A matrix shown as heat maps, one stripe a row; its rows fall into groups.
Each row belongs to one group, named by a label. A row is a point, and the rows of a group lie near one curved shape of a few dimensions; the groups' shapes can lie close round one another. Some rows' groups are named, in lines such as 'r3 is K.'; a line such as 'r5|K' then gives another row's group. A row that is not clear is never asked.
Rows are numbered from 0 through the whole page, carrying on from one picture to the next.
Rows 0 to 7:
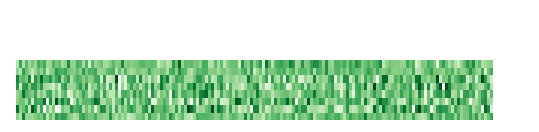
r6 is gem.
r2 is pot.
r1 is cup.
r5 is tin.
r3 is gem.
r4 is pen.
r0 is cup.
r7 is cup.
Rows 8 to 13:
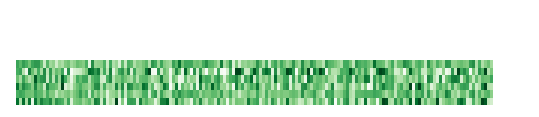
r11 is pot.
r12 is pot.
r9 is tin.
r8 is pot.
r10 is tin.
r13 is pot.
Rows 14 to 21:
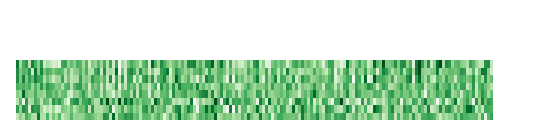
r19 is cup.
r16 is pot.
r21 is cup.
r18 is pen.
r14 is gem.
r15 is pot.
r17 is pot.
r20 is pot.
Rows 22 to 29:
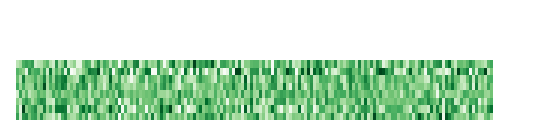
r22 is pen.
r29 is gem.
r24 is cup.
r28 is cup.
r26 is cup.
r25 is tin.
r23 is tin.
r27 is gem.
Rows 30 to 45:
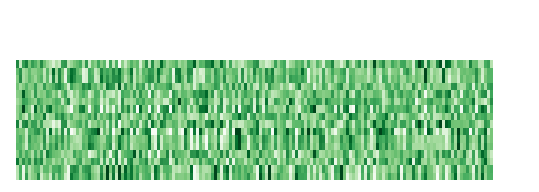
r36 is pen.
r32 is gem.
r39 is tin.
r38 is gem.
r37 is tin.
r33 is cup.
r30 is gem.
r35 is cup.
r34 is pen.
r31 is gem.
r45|cup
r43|pot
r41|tin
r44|cup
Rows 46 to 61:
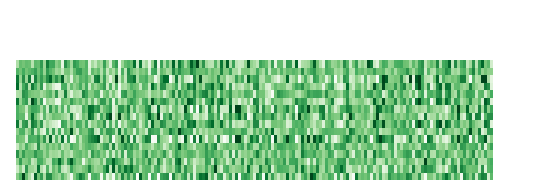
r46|pot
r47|pot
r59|gem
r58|pot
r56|tin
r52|tin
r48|pot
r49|gem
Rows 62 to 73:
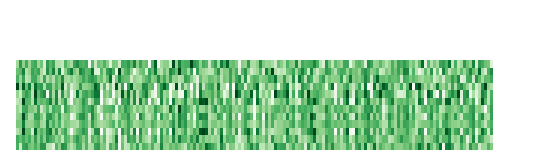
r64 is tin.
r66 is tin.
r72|pot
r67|pen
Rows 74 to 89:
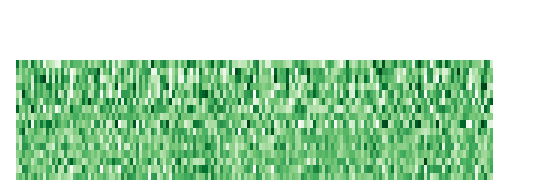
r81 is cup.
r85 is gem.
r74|gem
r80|gem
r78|pen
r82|pot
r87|gem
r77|pot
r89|pot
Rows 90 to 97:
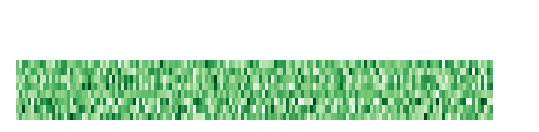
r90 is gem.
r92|cup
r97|gem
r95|pot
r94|cup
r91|tin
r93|cup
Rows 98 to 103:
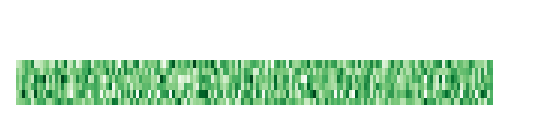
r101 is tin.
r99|cup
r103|gem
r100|tin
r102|pen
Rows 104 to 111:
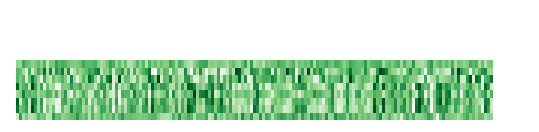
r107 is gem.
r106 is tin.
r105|tin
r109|gem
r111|cup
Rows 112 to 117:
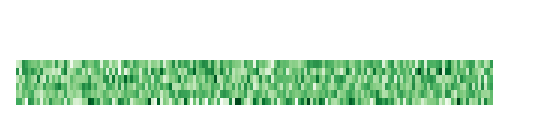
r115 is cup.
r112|pen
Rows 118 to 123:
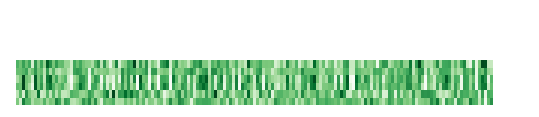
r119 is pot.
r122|cup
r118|pot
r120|pen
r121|pen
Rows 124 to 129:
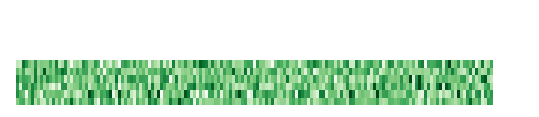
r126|pot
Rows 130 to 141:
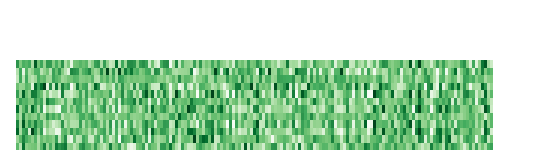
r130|pot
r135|pot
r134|pot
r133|tin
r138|pot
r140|pen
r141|cup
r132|cup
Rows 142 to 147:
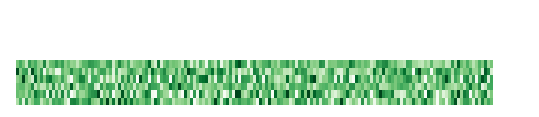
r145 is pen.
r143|gem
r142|tin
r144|pen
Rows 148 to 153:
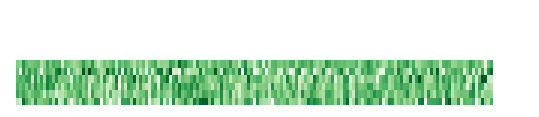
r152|pot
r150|pot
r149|cup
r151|pot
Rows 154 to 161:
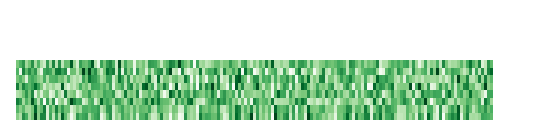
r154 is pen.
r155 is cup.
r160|tin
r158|pen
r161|tin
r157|pot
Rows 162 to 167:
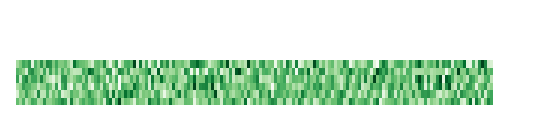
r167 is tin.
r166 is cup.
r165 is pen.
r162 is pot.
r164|gem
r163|tin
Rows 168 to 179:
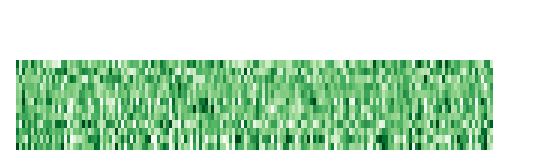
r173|pen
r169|cup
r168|gem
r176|cup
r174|pen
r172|pen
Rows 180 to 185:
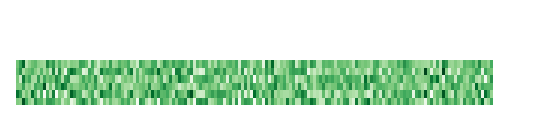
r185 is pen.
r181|gem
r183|tin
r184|gem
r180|pen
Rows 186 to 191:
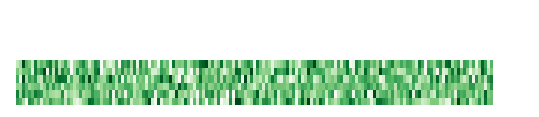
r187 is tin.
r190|pot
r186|pen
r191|tin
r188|cup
